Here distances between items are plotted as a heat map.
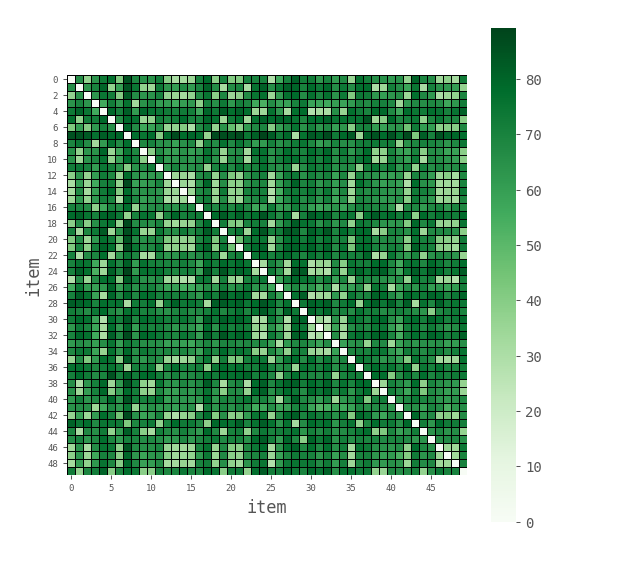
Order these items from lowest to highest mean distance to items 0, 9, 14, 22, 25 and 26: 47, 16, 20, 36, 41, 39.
47, 20, 39, 41, 16, 36
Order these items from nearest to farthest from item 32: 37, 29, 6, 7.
6, 37, 29, 7
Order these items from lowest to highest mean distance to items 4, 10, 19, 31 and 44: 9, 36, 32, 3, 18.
9, 32, 3, 18, 36
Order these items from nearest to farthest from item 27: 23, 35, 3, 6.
23, 3, 6, 35
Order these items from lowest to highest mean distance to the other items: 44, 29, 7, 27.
44, 27, 29, 7
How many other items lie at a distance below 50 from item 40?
3
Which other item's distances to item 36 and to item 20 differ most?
7
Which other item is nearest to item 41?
16
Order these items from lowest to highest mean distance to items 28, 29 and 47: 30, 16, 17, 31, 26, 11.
11, 17, 26, 16, 31, 30
